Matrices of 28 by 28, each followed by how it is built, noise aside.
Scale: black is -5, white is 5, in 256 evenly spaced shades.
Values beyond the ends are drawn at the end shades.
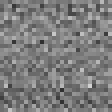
repeating columns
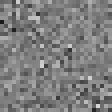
block diagonal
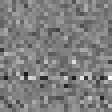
uneven rows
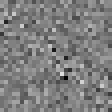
block diagonal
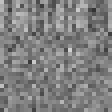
blocks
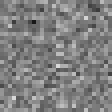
blocks
